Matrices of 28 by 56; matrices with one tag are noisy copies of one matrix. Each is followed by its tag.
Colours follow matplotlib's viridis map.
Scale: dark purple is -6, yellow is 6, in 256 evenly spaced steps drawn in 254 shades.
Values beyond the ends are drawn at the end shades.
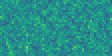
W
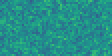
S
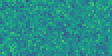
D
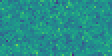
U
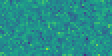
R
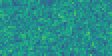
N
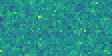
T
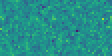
W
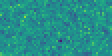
R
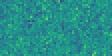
S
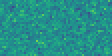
T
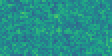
U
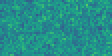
S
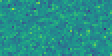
N
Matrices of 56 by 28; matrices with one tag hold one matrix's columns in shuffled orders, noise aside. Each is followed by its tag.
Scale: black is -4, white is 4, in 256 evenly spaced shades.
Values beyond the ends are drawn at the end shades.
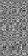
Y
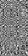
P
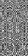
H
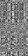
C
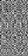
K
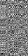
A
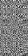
A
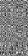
P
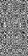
K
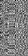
K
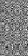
Y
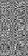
Y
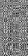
H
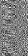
A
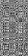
H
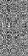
K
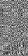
P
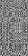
H
